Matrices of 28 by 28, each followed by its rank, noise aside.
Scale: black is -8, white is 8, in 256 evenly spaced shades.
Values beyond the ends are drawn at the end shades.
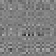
two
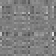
two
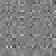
three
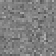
six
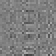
three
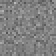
six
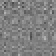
four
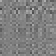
two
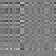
one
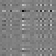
one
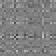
three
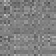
three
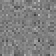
four
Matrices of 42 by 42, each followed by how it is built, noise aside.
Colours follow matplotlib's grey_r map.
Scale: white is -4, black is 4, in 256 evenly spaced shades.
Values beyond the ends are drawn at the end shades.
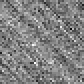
Toeplitz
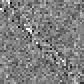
banded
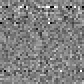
uneven rows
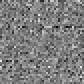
uneven rows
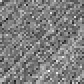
Hankel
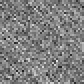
Toeplitz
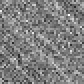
Toeplitz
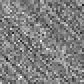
Toeplitz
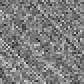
Toeplitz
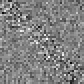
banded
